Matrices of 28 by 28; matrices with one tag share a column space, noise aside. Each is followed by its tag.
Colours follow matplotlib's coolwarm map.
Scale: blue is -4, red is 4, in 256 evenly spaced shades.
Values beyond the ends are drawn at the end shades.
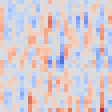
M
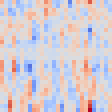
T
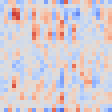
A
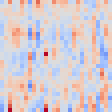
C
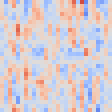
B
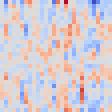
B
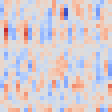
A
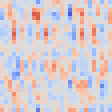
A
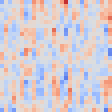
B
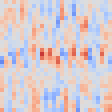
M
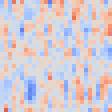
B
